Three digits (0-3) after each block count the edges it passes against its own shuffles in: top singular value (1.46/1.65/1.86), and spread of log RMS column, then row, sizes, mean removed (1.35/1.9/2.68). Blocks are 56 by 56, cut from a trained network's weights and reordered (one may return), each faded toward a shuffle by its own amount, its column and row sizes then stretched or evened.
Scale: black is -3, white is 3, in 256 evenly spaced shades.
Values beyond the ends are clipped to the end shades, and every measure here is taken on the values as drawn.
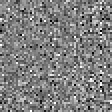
0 2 1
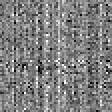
3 2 2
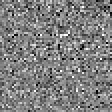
1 1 2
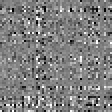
2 3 3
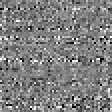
0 1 3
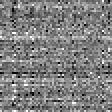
3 2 1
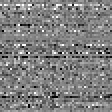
2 0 3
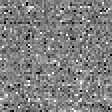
0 1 1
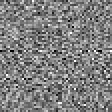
3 0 1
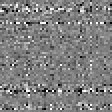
2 2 3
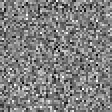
1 1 0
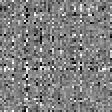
3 3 2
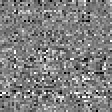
0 1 3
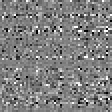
0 2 3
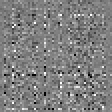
0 3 2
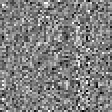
2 2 0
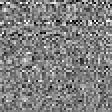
3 0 3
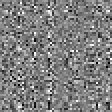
3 3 1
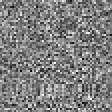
3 1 1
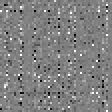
0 3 1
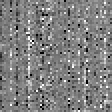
1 3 0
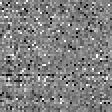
0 0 1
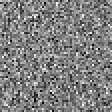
0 1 0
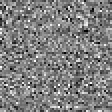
1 1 1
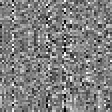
3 3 0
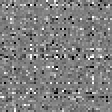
1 2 3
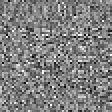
1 0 2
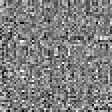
2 2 1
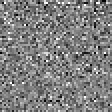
0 1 2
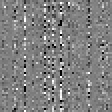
1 3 0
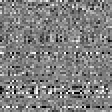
2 0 3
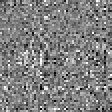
2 2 2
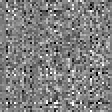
2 3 1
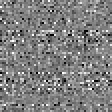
0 1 3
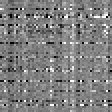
3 1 3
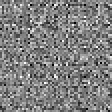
3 1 2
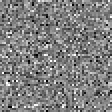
0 1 2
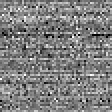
3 0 2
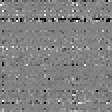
3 1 3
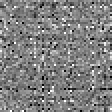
1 2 1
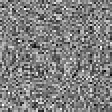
2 0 0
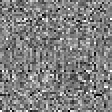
2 1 2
